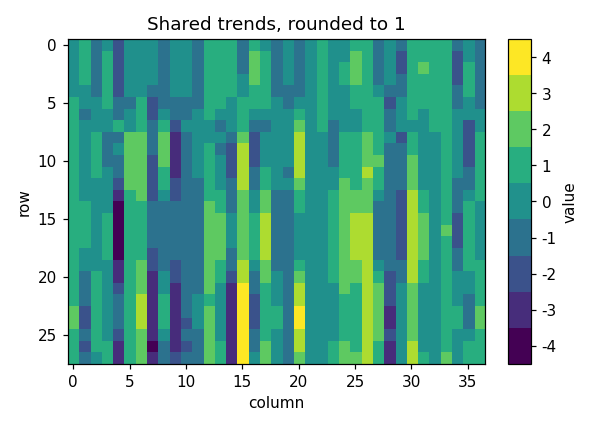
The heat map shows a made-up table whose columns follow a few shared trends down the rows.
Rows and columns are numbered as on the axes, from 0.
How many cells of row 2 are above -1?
26
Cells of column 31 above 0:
15
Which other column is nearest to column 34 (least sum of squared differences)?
18
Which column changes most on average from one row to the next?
4
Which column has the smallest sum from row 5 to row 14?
9
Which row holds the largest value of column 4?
7
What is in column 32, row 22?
0
